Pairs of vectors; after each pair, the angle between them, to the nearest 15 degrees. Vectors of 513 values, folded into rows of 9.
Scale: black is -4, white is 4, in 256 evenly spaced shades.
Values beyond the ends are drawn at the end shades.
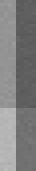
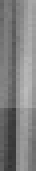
150 degrees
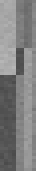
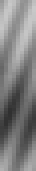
75 degrees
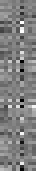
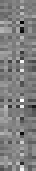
165 degrees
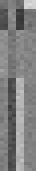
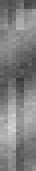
120 degrees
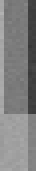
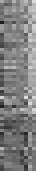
135 degrees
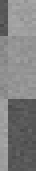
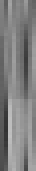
120 degrees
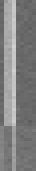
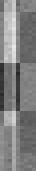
45 degrees
